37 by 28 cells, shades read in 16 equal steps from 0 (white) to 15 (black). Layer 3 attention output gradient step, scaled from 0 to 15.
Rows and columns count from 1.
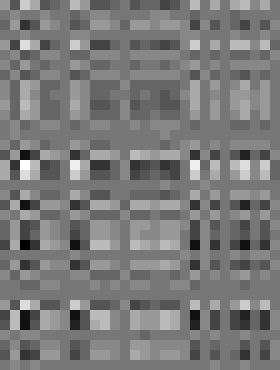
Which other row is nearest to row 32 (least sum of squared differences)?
33
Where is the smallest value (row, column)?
17, 3
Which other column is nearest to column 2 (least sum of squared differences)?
11
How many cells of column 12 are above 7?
23
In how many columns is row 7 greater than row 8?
12
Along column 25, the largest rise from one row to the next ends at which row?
32
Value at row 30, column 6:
8
